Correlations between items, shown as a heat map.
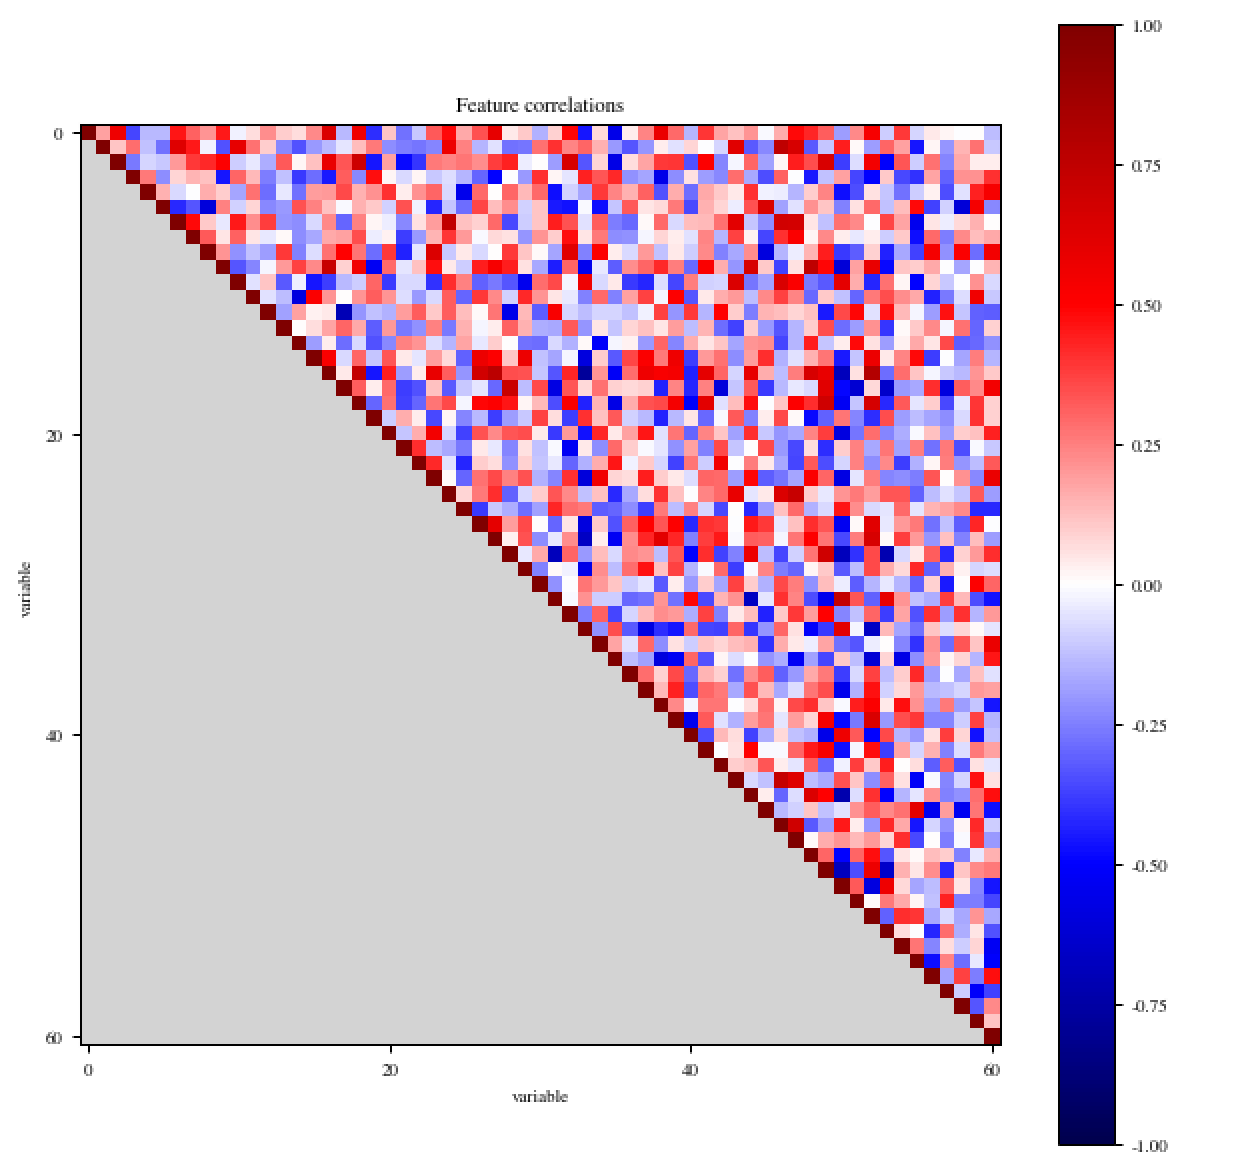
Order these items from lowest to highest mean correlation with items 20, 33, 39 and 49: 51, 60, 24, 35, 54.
51, 35, 24, 54, 60
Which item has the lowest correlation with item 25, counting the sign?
4
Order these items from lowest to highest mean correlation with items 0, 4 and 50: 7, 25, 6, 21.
21, 25, 7, 6
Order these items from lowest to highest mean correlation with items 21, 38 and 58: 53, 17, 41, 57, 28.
17, 28, 41, 53, 57
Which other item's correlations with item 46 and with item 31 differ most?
59
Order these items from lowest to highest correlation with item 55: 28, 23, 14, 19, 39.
23, 19, 28, 14, 39
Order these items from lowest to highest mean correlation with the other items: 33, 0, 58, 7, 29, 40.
33, 40, 58, 29, 7, 0
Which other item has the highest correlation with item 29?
15
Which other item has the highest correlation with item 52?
16
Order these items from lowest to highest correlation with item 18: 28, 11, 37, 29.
29, 11, 37, 28
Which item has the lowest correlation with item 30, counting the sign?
57
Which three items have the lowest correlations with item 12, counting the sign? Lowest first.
17, 28, 49
